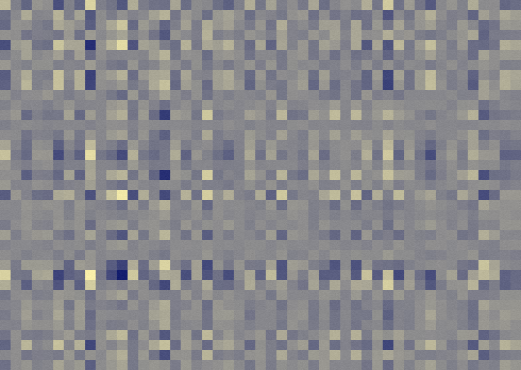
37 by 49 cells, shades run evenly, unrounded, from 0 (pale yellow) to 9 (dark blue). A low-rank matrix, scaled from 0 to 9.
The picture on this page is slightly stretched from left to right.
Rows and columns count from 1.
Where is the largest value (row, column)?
28, 12
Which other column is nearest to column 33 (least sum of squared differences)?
43
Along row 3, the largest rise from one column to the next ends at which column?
13
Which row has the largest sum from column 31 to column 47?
27
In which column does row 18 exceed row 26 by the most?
16
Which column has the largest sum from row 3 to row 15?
9
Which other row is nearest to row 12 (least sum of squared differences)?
18
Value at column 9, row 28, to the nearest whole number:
0
